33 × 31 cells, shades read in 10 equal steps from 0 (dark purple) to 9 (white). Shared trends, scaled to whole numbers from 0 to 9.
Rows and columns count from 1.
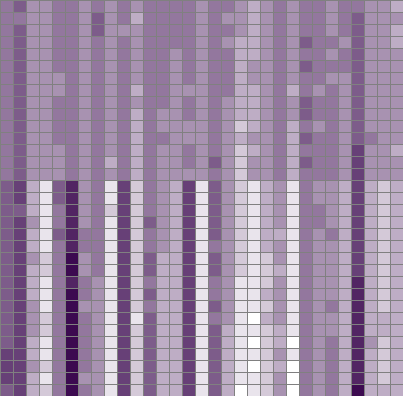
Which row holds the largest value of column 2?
2
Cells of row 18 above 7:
4
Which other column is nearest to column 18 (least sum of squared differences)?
13
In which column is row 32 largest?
23
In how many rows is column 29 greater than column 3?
6
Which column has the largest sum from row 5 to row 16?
19
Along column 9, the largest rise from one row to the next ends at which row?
16
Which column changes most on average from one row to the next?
20
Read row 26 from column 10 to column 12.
2 7 4
